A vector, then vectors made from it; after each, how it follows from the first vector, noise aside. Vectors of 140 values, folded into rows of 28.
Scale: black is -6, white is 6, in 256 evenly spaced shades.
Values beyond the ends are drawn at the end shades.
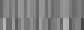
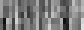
negated, scaled up.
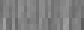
shrunk.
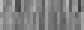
reversed, negated.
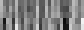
negated, scaled up.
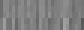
shrunk.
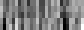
negated, scaled up.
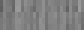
reversed, shrunk.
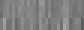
shrunk.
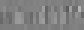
reversed, partly zeroed.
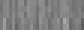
shrunk.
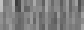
reversed, negated.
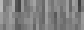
reversed, negated.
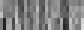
negated, scaled up.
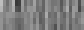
reversed, negated.
